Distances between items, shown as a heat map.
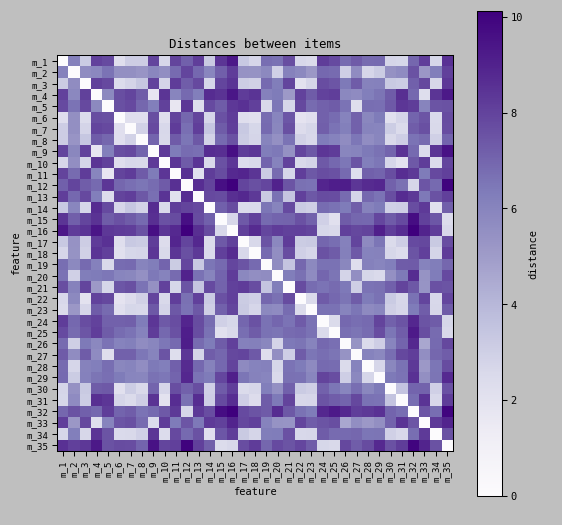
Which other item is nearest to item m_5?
m_11
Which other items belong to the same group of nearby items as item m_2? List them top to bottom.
m_20, m_26, m_28, m_29
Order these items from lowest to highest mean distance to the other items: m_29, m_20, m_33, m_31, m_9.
m_31, m_20, m_29, m_33, m_9
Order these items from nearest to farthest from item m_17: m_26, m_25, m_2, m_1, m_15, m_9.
m_1, m_2, m_26, m_25, m_15, m_9
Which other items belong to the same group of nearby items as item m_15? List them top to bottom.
m_16, m_24, m_25, m_35
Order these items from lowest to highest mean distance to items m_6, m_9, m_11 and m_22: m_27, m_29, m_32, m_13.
m_27, m_13, m_29, m_32
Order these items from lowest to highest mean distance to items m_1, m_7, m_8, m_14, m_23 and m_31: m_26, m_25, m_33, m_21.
m_26, m_25, m_21, m_33
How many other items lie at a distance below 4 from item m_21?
5
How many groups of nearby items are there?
6
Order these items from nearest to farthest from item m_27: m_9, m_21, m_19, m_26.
m_19, m_21, m_26, m_9
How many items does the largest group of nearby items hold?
14
